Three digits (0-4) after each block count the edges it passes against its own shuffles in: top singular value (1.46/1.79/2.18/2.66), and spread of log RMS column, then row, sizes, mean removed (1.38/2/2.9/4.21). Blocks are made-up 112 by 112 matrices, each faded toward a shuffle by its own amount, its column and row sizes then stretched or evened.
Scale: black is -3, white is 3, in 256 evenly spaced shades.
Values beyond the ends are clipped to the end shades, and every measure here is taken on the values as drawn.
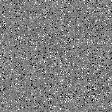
0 2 1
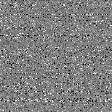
0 0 3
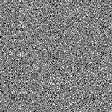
3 1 0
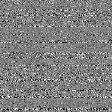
2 0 4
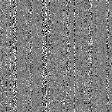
2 4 1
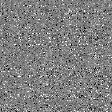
1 1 2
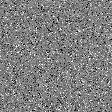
0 0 0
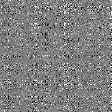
3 3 3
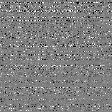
2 1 4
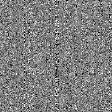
1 3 1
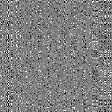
4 3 1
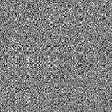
4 1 2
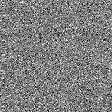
2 0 0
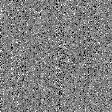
0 2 0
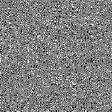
2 2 0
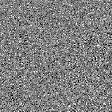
2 1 1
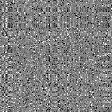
4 2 0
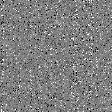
0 2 1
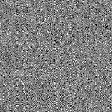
3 2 0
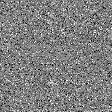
0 0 2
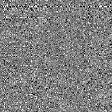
3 2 2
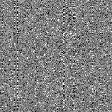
3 2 0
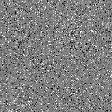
3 0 0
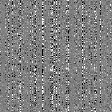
4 4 0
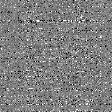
0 2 3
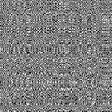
4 1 2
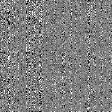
0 4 2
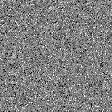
2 0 0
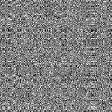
4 2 2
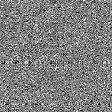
3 0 1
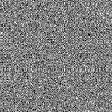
4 1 0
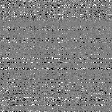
0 2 4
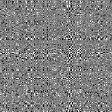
4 3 3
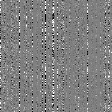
3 4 0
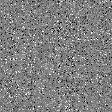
0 2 1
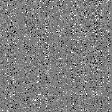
1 3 1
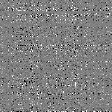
1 3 3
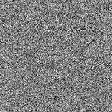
2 0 1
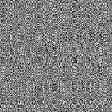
4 2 0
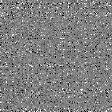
1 2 3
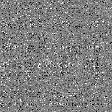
2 1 2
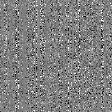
0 4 2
